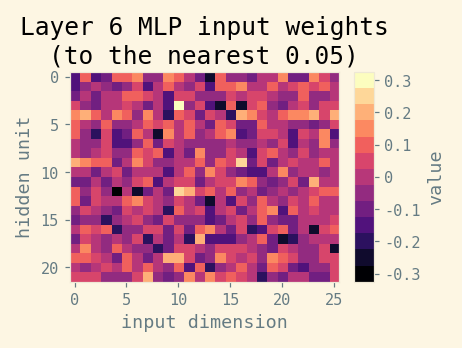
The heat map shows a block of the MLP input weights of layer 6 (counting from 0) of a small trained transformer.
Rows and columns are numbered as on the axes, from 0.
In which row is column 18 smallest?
21
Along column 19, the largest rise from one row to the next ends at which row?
19
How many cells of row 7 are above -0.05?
10
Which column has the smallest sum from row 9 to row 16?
4
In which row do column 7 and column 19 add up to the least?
17
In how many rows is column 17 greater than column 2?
6
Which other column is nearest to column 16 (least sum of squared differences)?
2
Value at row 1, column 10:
0
